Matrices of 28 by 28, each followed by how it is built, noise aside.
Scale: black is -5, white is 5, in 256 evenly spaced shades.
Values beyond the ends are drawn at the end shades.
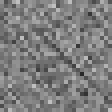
Toeplitz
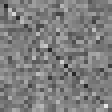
diagonal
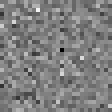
uneven columns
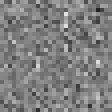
uneven columns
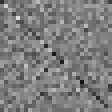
diagonal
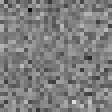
blocks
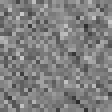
Toeplitz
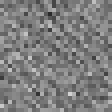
Toeplitz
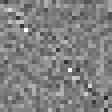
banded
